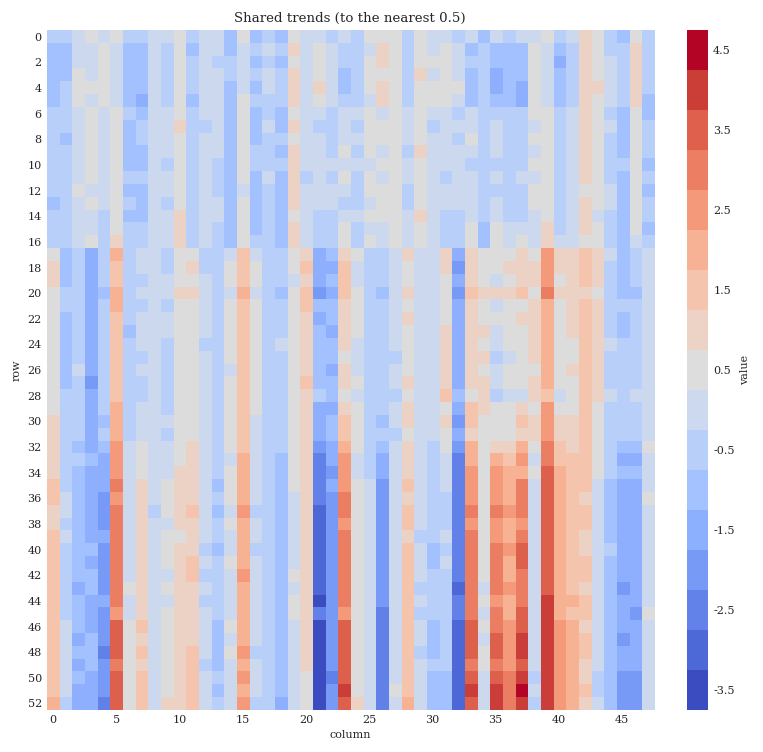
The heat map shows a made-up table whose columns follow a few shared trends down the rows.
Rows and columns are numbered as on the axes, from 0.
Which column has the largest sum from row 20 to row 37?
39
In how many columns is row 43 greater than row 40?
5
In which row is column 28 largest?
52
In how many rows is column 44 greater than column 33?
5
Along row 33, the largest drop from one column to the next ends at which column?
21
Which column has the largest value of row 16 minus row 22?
3
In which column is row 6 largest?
42
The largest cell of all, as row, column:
51, 37
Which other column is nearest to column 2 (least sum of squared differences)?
44
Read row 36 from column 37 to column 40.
3 0 3.5 2
